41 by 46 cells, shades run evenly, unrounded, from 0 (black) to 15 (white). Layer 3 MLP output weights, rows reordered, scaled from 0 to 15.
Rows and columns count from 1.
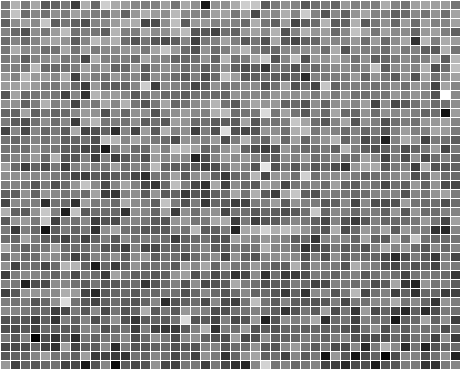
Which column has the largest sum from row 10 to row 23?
30
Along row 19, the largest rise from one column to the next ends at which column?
27
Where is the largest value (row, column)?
11, 45
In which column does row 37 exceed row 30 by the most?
10
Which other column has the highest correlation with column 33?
36
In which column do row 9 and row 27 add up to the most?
3
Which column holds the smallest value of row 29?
40
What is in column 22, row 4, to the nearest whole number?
4
